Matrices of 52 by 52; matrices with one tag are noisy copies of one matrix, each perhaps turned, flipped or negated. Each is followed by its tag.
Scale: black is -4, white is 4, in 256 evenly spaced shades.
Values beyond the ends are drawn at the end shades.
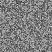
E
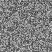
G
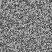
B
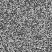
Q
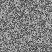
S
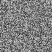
G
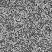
S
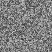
Q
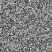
B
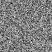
E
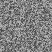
B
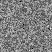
G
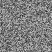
E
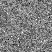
Q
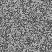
S
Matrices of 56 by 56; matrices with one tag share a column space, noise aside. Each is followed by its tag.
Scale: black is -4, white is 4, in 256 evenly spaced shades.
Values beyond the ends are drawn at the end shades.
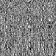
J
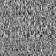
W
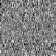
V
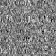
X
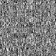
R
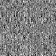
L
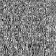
J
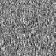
R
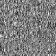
W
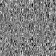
V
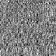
R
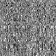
J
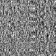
W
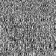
J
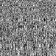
J
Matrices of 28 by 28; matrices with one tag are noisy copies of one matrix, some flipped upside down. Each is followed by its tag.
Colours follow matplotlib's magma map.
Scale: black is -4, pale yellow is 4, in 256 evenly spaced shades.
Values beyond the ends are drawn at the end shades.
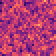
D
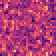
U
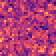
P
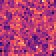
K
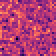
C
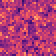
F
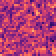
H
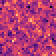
D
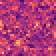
C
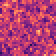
D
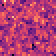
F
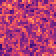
D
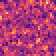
U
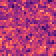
P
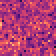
C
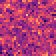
D
